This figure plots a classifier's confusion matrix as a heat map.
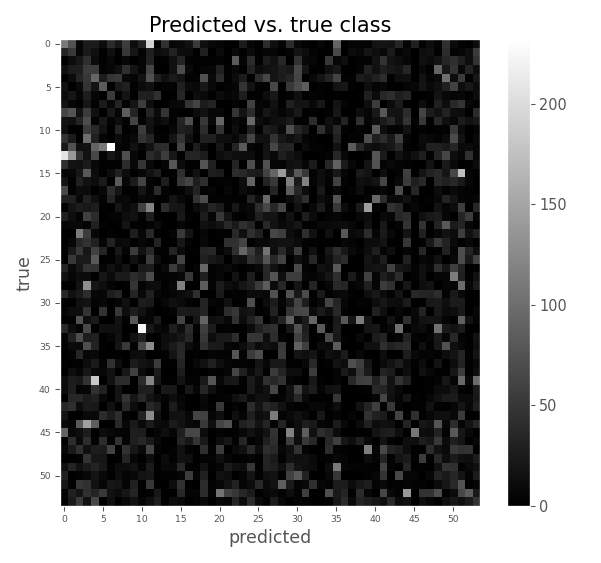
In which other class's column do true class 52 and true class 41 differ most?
44
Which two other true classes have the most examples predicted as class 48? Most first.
33, 3
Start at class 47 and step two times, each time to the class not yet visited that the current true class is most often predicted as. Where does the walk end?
4
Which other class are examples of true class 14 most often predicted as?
35
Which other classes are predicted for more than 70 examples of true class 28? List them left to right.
3, 15, 18, 26, 51
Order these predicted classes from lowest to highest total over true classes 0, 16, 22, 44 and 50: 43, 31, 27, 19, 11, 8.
19, 8, 43, 27, 31, 11
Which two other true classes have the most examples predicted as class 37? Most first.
12, 39
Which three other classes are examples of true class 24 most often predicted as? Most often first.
26, 23, 51
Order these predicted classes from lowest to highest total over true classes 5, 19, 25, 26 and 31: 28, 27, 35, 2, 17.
17, 2, 28, 27, 35
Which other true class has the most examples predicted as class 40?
18
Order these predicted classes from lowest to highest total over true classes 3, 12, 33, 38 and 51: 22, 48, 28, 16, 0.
16, 0, 22, 28, 48
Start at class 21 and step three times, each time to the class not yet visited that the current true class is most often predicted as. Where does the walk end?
11
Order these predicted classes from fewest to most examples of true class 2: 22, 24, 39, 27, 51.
39, 27, 51, 24, 22
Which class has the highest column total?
3
